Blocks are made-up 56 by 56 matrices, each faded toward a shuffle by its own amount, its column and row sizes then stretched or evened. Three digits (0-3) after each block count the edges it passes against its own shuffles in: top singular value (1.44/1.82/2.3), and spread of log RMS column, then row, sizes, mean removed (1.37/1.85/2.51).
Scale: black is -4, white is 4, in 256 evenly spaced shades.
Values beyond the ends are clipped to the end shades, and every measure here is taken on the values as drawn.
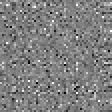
2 1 1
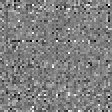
1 2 2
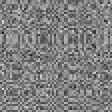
3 1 0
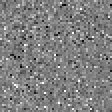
0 0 1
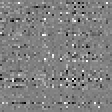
1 2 3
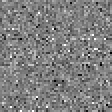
0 1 2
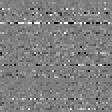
2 0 3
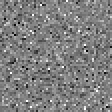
0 0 0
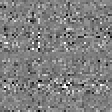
2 1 3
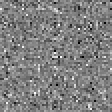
1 1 1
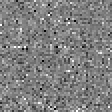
1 1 1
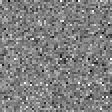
0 0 2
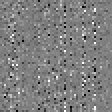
0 3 0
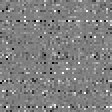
1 1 3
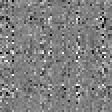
1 3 2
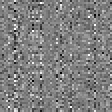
3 3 0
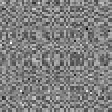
3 1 1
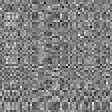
3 1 1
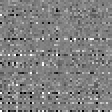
2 2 3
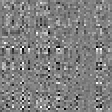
3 3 2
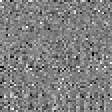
2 0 2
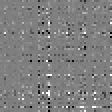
1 3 3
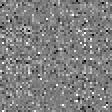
2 1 0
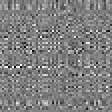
3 0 3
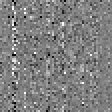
0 3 1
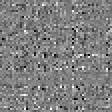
0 2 3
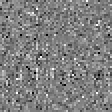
1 1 1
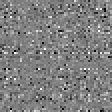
1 1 3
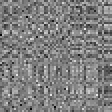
3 1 1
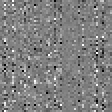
0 3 1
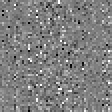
1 2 0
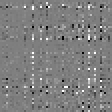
2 3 3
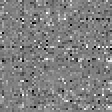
1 2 2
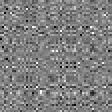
3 2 3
